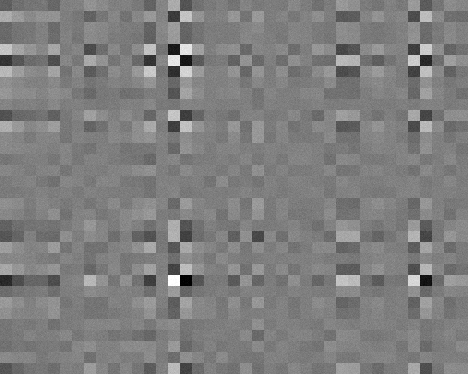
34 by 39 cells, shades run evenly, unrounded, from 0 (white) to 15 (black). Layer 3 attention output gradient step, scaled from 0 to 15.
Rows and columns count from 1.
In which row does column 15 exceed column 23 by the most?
5
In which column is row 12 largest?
15
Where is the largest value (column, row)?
16, 26
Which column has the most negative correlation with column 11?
34
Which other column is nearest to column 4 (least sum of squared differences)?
37
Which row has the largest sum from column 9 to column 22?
22
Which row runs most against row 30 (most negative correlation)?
10
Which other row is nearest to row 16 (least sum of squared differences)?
13
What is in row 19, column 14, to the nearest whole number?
7
